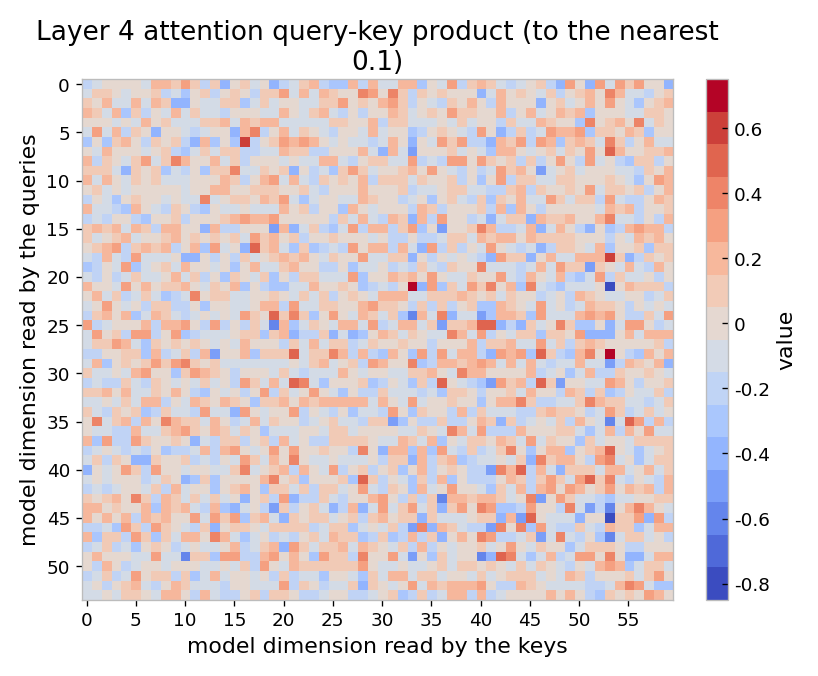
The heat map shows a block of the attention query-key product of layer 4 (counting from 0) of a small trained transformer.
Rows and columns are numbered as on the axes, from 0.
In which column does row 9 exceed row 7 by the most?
33
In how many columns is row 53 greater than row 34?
25
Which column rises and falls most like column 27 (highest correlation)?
35
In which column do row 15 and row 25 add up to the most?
40
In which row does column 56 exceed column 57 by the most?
45
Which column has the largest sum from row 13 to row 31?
42
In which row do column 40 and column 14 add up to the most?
47
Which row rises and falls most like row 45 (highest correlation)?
21
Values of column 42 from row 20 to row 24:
0.3 0 -0.1 0.2 0.2
